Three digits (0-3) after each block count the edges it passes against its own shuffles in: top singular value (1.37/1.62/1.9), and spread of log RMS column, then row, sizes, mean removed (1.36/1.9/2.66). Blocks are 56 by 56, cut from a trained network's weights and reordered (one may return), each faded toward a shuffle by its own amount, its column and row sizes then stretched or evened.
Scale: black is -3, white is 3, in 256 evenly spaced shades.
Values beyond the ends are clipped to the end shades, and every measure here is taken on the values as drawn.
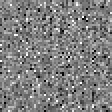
0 1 0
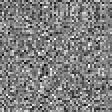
3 2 0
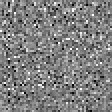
1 1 1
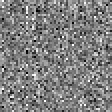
1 2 0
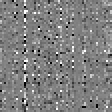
1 3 1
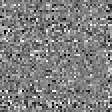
0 2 3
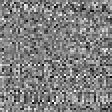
2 0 2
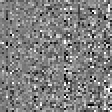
0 3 1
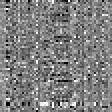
2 2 2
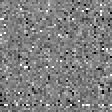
1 1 1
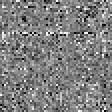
1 2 2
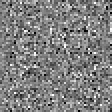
1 2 1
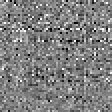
1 0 3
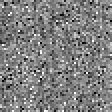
0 0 0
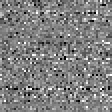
0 0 3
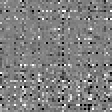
1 3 3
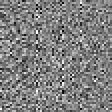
3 2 0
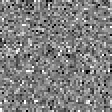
1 0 2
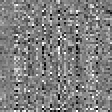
3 3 1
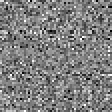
2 0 2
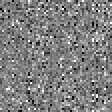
0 2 1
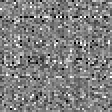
1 0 2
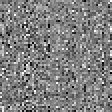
1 3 0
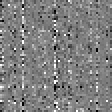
2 3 1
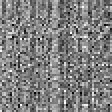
3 0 1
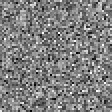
0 0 0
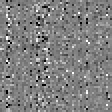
0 3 1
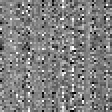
2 3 1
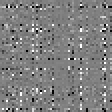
1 3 3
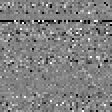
2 0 3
